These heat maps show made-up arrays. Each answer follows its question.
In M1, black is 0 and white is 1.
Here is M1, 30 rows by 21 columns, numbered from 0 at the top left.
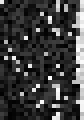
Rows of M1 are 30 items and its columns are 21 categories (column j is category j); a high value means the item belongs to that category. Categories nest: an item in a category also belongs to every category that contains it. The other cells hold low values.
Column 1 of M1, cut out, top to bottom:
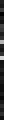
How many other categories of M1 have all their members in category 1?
1
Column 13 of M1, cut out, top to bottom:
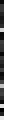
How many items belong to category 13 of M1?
4
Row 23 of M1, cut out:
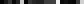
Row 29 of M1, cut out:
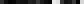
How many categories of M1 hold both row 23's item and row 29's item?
2
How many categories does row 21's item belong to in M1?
4
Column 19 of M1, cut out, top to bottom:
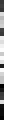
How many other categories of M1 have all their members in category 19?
10
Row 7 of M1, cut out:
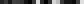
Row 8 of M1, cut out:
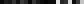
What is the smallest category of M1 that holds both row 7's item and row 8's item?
14
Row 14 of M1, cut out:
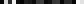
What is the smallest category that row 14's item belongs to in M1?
3
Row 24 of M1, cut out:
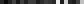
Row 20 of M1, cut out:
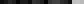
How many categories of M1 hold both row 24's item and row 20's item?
1
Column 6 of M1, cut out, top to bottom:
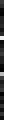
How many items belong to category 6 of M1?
2
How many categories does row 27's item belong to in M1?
1
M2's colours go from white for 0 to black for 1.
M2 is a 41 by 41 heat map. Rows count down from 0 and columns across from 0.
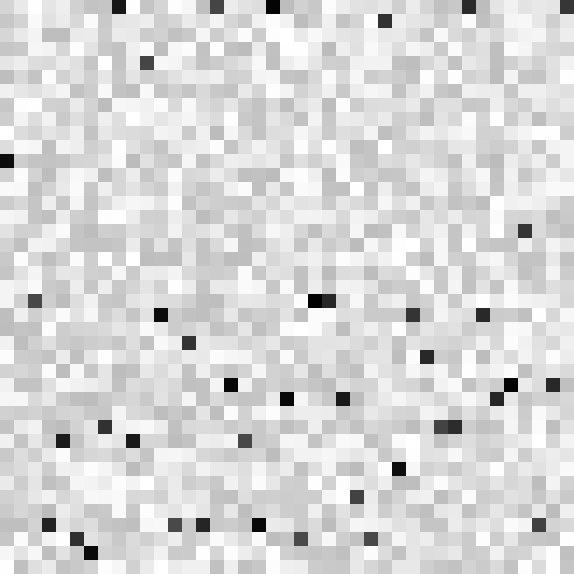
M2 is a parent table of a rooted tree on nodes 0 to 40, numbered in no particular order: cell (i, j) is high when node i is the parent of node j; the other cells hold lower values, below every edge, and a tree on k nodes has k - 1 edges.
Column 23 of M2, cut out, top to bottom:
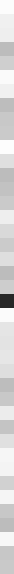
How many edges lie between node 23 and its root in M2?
6
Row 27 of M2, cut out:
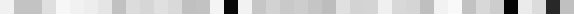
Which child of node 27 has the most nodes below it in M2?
16
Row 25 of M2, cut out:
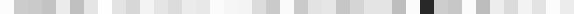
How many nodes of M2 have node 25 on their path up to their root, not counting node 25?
8
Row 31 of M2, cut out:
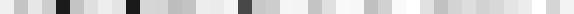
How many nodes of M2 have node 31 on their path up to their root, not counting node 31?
4
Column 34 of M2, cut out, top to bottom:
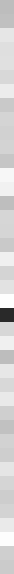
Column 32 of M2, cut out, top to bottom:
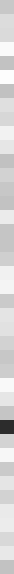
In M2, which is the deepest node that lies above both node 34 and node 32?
22
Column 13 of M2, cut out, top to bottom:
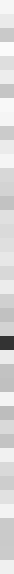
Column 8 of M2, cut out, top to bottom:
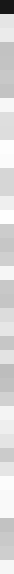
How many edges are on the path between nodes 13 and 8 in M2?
5
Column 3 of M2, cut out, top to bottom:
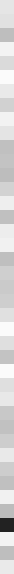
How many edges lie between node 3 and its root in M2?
4
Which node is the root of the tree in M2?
1
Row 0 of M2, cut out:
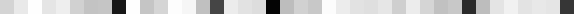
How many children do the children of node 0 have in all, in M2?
1
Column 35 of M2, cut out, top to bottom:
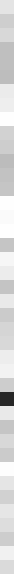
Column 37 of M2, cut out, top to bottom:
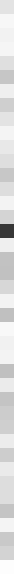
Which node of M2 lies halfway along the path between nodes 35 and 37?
11
